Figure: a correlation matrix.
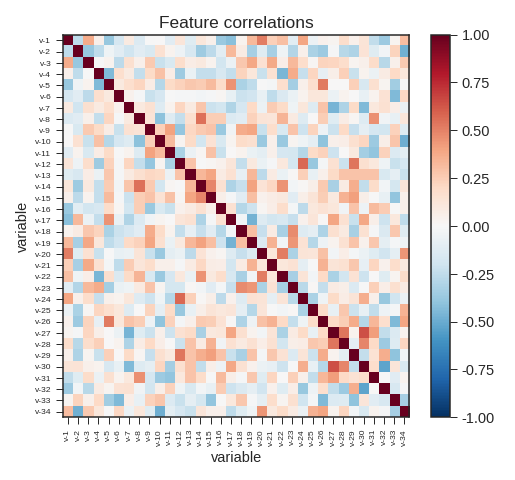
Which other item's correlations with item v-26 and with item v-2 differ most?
v-34
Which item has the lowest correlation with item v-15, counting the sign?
v-33
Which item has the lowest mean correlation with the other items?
v-2
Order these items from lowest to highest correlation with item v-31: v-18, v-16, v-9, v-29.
v-9, v-18, v-29, v-16
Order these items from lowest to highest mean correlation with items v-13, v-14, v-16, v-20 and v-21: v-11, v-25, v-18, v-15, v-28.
v-18, v-11, v-25, v-28, v-15
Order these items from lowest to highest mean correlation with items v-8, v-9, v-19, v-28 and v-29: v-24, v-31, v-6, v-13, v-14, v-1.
v-6, v-24, v-1, v-31, v-13, v-14
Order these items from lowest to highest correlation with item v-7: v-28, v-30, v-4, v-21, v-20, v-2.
v-30, v-28, v-2, v-20, v-4, v-21
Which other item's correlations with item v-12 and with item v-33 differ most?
v-29
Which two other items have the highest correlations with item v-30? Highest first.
v-27, v-28
